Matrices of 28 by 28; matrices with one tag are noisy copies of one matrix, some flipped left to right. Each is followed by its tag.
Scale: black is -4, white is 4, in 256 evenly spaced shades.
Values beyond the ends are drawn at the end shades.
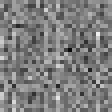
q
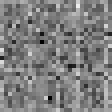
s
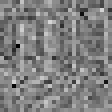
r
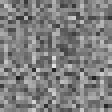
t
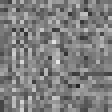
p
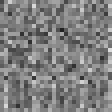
s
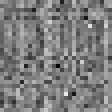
r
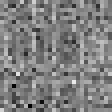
t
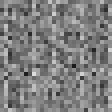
s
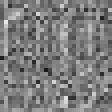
r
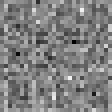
s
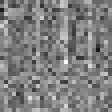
r
